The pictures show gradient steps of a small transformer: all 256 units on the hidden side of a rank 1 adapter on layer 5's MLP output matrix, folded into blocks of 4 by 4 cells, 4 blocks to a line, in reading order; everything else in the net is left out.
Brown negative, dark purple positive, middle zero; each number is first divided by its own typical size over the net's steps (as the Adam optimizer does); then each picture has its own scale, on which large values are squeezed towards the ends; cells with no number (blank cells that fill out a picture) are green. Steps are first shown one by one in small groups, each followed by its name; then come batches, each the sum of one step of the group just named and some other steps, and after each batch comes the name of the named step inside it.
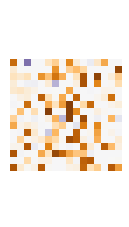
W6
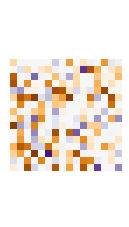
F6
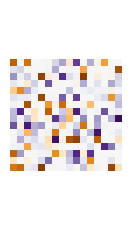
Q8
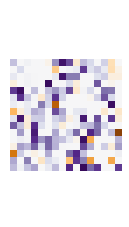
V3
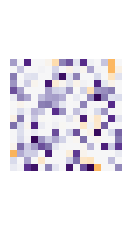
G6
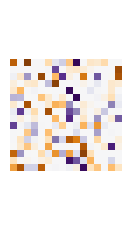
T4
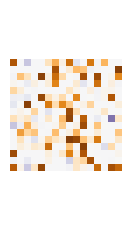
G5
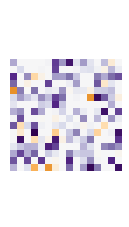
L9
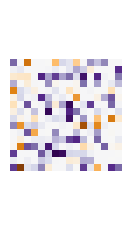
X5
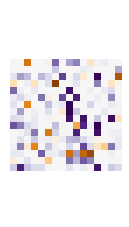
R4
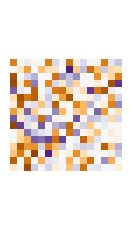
F6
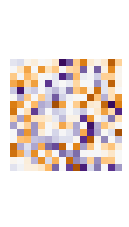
V3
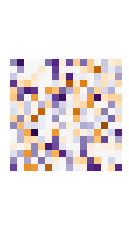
L9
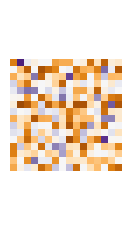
G5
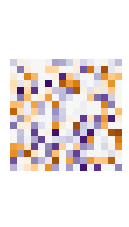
V3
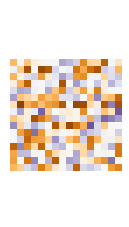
Q8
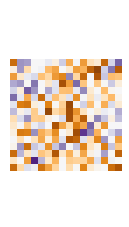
W6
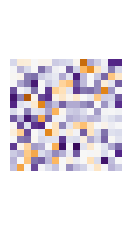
X5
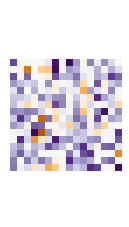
L9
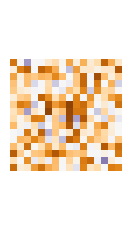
W6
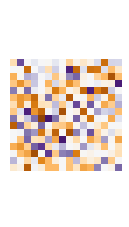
F6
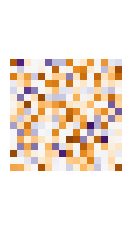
G5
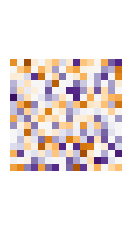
T4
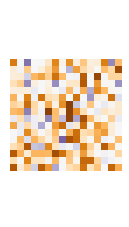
W6
